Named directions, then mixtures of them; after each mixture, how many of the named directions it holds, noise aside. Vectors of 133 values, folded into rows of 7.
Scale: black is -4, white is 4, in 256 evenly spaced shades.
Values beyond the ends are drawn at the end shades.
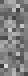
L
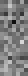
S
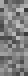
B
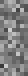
one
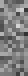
one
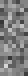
three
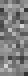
three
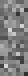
two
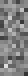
three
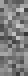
one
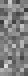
three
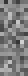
two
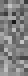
one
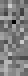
one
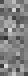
one
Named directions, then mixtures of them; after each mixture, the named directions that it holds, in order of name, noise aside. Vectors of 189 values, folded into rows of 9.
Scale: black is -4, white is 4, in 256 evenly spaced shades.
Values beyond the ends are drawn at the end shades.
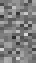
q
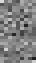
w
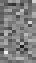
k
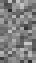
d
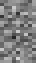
q.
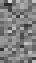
d, k, w.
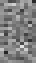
k.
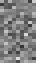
k, q, w.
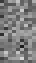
d, k, w.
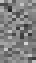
d, q, w.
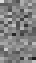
w.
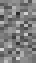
q.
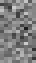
d, q, w.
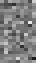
k, q, w.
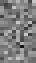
d, k, q.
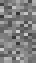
q.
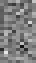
k.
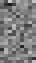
d, k, w.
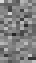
w.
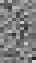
d, q, w.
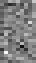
k.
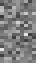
q.
